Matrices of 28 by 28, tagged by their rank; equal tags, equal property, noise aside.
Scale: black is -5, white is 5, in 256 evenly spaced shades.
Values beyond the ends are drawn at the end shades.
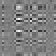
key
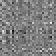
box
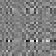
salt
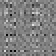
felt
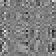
felt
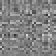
box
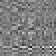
felt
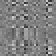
salt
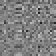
box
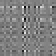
key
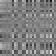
key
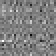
felt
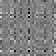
salt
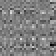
felt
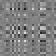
key
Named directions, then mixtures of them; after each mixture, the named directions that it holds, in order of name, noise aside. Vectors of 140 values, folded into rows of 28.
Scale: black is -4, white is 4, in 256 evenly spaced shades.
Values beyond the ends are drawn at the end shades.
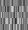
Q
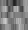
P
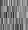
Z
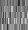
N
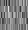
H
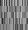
H, Z.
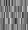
H, N, Q.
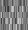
Q.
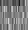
N, P, Q.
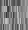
P, Q, Z.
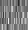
N.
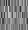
H.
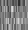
N, P, Q.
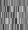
Q, Z.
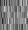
H, N, Z.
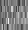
N, Q, Z.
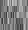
P, Z.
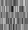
N, P, Q.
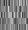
H.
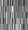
N, Q, Z.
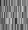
H, Q, Z.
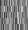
H, Q, Z.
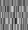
Q.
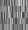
H, N, Z.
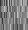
H, Z.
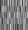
H, Z.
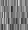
N.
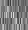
N, Q, Z.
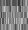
H, N, P.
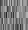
Z.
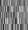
Q, Z.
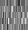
N.
